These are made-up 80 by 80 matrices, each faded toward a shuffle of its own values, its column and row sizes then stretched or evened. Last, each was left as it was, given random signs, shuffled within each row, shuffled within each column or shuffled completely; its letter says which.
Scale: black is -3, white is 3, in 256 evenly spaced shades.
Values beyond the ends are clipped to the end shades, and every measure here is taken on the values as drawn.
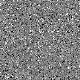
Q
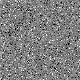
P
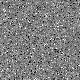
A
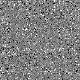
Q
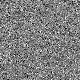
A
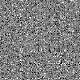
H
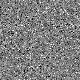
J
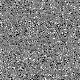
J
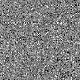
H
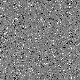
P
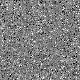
P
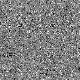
Q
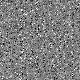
P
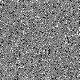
P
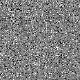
Q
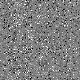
H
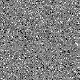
H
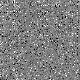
Q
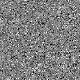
H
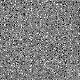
Q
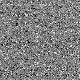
J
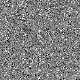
Q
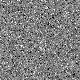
A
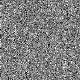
P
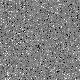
A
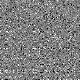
H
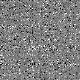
Q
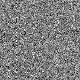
P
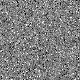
P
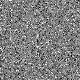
P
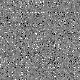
Q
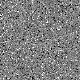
P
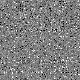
Q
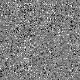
Q
